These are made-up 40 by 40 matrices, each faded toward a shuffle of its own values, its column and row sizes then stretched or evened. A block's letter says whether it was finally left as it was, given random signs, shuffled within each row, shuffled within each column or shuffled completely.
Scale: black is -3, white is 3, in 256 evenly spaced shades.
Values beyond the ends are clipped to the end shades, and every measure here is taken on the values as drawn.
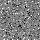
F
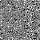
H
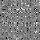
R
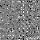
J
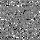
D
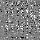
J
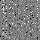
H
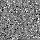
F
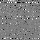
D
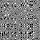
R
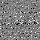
D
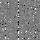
H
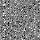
H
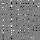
J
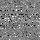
D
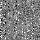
H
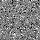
F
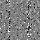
H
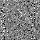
H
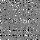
J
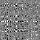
R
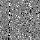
H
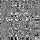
R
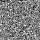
F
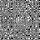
R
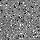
F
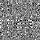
J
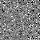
H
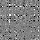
R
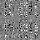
R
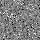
F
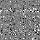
J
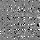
J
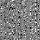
H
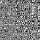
R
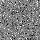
F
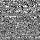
D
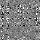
J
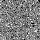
F
